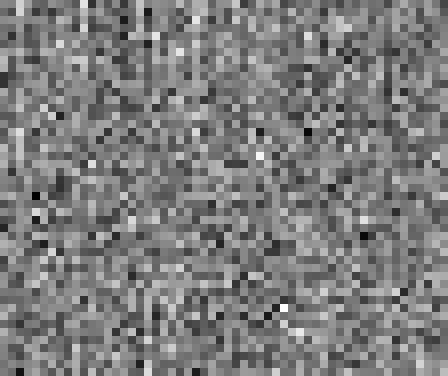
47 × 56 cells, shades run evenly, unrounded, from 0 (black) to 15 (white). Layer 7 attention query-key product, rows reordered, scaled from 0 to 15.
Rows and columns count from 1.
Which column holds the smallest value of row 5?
16
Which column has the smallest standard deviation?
48
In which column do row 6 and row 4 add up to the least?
19
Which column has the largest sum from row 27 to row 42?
38
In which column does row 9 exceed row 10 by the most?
1
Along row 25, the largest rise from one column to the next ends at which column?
6
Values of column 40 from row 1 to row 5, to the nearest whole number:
8 7 8 5 8
